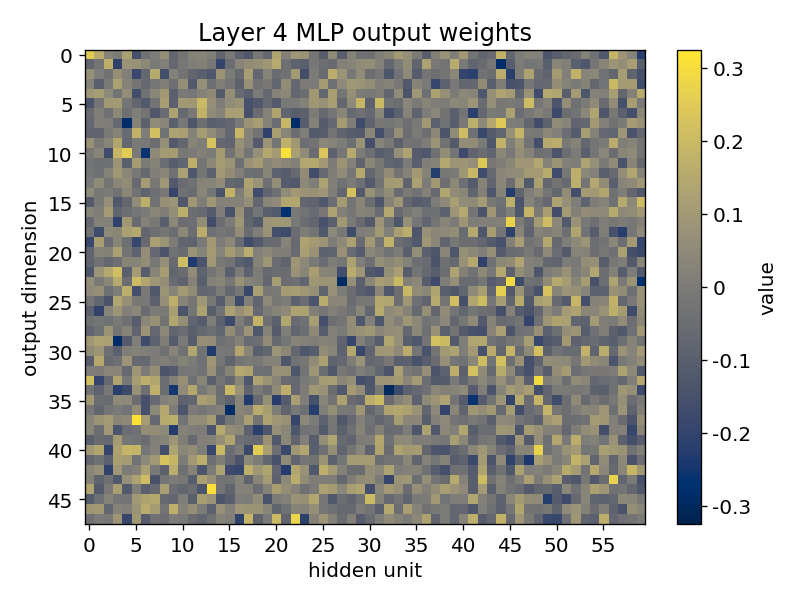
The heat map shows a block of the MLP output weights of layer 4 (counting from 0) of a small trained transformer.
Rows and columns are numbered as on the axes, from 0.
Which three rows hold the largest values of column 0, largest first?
0, 33, 44
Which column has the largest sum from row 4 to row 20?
49
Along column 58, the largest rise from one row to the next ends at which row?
42
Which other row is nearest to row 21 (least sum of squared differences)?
12
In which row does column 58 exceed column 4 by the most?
7
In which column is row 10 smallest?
6
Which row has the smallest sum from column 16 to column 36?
38
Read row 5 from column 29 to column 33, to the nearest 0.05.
0.2 -0.1 0.2 -0.05 -0.05
